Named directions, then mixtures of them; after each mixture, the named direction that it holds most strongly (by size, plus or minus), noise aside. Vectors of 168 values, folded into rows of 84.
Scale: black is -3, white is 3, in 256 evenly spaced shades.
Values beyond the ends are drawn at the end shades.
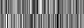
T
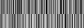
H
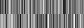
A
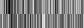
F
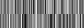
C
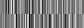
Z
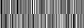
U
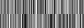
C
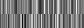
T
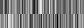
T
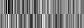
F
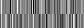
U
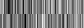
F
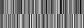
H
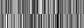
T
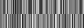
H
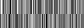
U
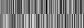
H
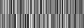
Z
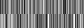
A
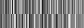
Z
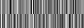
U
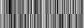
F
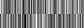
C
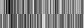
F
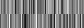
C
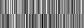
H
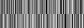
H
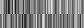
F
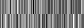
U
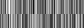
C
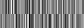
Z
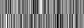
T
